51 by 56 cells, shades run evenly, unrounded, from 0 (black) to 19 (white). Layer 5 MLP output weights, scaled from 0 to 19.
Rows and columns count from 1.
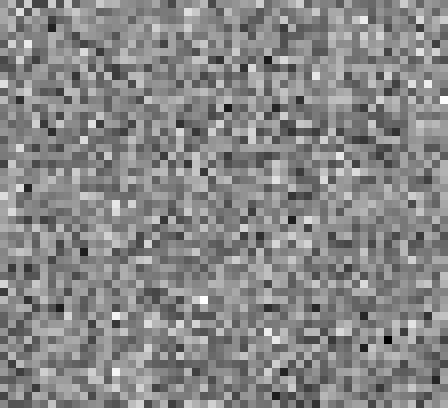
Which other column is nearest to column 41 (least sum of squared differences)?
51
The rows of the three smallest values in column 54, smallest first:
40, 23, 50
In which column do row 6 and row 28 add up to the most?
39
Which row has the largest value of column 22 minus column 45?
42
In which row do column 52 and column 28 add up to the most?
11
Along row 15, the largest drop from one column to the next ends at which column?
34
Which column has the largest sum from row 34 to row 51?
6
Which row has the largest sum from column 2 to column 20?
47
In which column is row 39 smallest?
8
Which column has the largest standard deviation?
15
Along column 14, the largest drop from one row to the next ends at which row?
21
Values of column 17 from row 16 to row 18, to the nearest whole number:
5 10 14
